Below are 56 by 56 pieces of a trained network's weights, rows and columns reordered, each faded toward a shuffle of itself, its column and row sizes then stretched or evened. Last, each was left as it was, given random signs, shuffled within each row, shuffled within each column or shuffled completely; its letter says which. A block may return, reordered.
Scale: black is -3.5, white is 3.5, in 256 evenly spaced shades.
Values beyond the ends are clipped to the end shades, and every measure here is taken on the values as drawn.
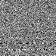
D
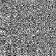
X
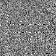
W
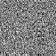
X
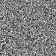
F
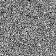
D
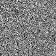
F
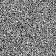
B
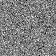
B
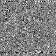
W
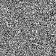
W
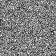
B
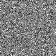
F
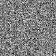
W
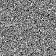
F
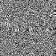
X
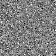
F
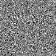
W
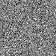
F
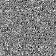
W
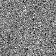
F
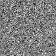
W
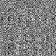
X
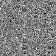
X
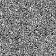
F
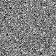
F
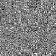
X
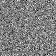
D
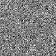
X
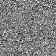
D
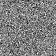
B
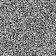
F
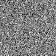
D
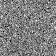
B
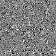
W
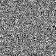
W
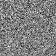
D
